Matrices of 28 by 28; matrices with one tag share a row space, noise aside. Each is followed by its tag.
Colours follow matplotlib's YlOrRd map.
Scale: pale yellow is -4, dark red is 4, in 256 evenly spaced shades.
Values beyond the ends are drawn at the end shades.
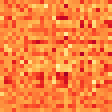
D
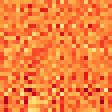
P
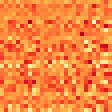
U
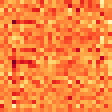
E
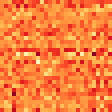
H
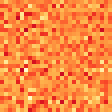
P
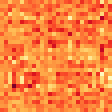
E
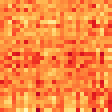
H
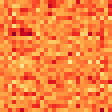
E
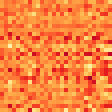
U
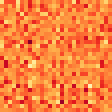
P
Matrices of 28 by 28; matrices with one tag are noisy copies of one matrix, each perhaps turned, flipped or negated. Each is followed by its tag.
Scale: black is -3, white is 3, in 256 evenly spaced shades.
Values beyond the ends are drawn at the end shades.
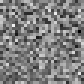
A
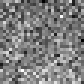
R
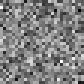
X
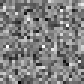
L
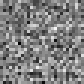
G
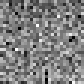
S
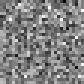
L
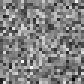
X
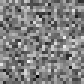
L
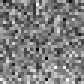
S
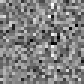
A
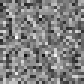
G
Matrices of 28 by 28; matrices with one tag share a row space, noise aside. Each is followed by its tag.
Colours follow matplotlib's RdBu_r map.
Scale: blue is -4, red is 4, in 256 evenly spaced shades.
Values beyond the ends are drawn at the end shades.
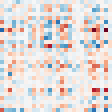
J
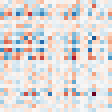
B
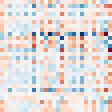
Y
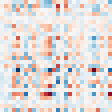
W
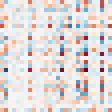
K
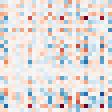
K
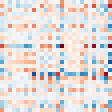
Y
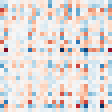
K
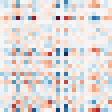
W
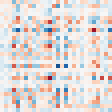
W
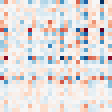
K
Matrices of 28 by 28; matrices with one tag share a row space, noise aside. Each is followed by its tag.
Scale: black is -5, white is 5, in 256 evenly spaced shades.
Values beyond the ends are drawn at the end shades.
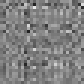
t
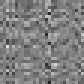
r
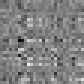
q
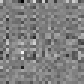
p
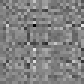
t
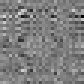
q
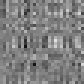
t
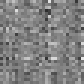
r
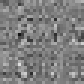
q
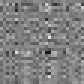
r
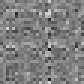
r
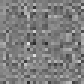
t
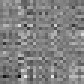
q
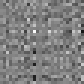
t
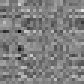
q
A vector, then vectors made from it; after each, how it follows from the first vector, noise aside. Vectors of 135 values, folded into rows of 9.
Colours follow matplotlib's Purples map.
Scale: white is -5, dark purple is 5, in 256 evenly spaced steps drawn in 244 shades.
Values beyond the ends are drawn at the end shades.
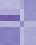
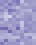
wrapped around, partly zeroed.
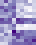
reversed, negated, scaled up.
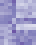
reversed, negated.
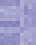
wrapped around, shrunk.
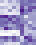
wrapped around, negated, scaled up.
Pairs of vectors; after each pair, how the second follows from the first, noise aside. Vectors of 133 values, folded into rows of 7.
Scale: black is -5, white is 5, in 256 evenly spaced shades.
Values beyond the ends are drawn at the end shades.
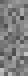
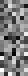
scaled up.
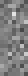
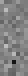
reversed, negated, partly zeroed.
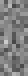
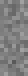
wrapped around, negated, shrunk.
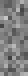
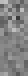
reversed, partly zeroed.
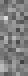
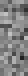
reversed, negated.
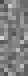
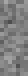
wrapped around, negated, shrunk.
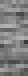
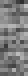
wrapped around, negated.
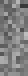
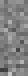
reversed, partly zeroed.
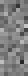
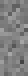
shrunk.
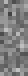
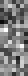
reversed, scaled up.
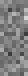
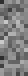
reversed, negated.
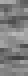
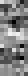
scaled up.
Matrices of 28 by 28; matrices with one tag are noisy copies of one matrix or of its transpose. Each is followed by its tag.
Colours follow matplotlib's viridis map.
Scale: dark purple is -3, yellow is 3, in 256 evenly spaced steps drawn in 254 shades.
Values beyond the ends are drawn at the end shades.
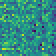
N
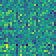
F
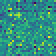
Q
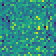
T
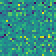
Q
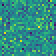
T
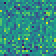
T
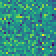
N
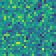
N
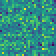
N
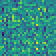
Q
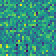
F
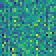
Q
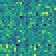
F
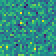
F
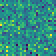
F
